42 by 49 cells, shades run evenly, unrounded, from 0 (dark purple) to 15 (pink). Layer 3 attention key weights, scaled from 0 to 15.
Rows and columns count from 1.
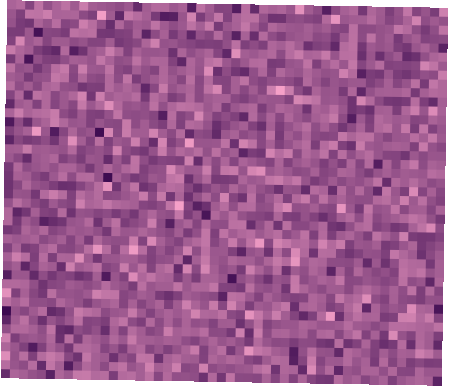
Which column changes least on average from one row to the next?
39
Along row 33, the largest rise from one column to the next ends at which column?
26
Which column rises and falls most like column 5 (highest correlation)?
45
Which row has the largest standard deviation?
35
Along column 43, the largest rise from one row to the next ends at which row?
21
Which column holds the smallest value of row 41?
8
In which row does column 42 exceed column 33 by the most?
34
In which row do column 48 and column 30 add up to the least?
31
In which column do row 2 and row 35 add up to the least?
1
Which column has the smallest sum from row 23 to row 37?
43
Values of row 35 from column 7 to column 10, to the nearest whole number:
4 7 11 10
